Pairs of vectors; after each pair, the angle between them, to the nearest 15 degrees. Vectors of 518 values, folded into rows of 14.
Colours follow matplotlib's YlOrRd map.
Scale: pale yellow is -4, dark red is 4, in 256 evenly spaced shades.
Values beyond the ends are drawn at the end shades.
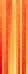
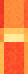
90 degrees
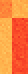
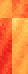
150 degrees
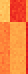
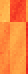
15 degrees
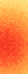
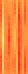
90 degrees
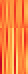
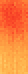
90 degrees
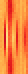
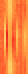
165 degrees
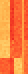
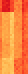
105 degrees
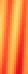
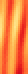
15 degrees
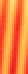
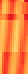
150 degrees
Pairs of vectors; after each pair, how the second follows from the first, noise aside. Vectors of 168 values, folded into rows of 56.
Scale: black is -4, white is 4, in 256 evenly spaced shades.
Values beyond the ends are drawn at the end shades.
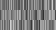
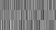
shrunk.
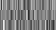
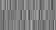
reversed, negated, shrunk.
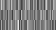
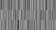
negated, shrunk.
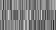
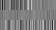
reversed, partly zeroed.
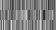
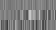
reversed, partly zeroed.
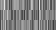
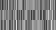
reversed.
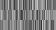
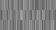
negated, shrunk.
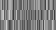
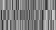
reversed.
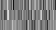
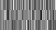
negated.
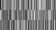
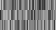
negated.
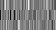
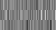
reversed, negated, shrunk.
